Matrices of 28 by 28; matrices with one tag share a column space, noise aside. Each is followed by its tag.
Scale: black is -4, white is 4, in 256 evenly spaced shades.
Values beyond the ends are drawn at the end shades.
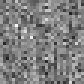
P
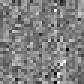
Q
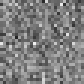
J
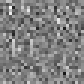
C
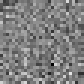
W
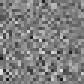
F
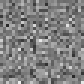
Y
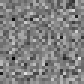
F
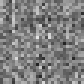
P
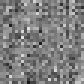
P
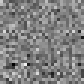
W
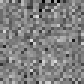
Q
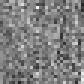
P
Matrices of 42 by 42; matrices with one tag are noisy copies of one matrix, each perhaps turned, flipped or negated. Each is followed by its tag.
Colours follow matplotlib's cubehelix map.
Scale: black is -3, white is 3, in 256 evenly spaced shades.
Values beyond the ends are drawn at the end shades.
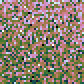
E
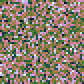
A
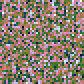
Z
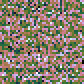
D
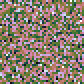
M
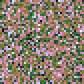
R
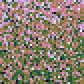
E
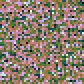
Z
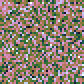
A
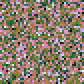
M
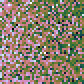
E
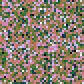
R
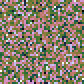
M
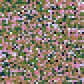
Z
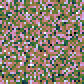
A
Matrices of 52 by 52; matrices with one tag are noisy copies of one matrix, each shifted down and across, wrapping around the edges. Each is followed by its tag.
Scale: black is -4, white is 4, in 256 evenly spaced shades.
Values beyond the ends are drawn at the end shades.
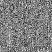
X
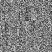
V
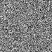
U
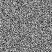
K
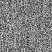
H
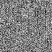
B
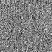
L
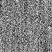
V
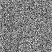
U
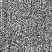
L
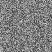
K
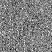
L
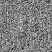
X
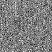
X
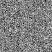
K
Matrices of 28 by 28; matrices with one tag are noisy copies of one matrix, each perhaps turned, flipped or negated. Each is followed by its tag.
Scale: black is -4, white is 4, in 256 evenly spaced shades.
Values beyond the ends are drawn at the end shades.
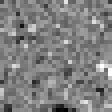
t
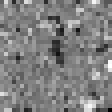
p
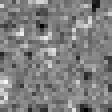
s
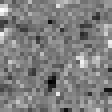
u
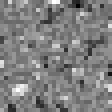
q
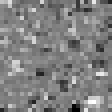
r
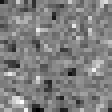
r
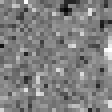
t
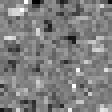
r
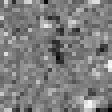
p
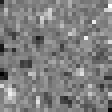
r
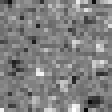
r
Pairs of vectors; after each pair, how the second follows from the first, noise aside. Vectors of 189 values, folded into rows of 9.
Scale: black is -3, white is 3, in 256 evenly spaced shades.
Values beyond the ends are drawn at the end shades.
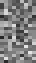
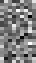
wrapped around.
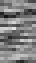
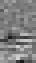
partly zeroed.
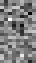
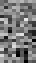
wrapped around.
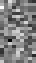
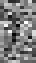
wrapped around, negated.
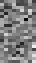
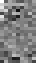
reversed, partly zeroed.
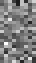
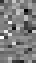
wrapped around, negated, partly zeroed.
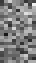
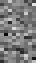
partly zeroed.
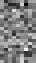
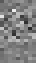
partly zeroed.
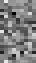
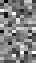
negated.
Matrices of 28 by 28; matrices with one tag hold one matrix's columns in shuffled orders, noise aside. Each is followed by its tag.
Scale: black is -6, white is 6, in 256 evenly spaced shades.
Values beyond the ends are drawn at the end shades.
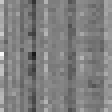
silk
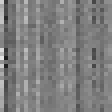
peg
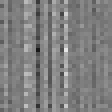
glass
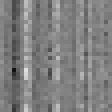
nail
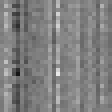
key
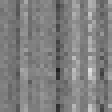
nail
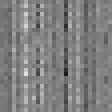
key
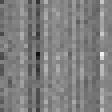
silk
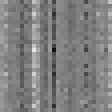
glass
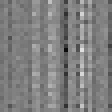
glass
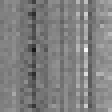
glass
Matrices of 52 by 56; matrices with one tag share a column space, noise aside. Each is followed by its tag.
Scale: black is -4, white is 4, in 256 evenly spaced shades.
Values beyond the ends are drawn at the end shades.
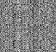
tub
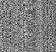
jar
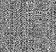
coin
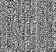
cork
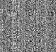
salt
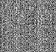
jar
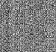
jar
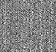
coin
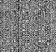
salt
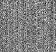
coin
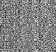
tub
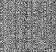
coin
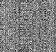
coin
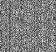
salt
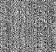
cork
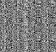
tub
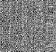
cork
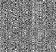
coin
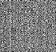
cork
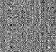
tub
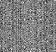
coin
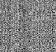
salt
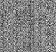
jar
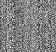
tub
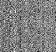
cork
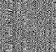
coin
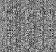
salt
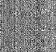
salt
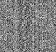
tub
